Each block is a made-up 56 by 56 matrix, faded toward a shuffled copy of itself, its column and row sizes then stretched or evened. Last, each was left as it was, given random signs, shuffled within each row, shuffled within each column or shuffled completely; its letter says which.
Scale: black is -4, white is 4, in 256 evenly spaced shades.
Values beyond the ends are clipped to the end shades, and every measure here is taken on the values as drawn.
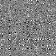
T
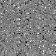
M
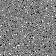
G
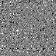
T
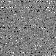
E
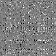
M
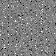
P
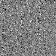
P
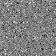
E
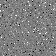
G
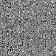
P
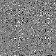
T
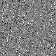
P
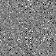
T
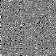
T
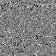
E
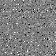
E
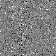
P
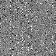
P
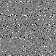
E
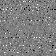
E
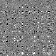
M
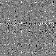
T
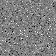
G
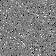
G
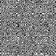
M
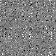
T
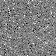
G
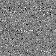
E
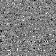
E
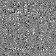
T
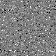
E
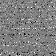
E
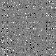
T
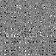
M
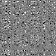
M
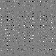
M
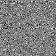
E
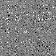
T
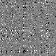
M
